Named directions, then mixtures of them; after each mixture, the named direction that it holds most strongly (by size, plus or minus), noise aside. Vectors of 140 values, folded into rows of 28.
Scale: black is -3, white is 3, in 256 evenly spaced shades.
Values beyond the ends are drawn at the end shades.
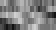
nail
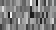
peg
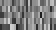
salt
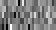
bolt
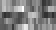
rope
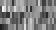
rope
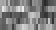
rope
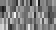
bolt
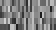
salt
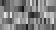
rope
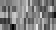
salt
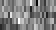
peg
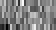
bolt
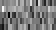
peg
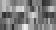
rope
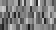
bolt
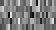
peg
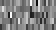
peg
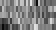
nail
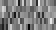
bolt
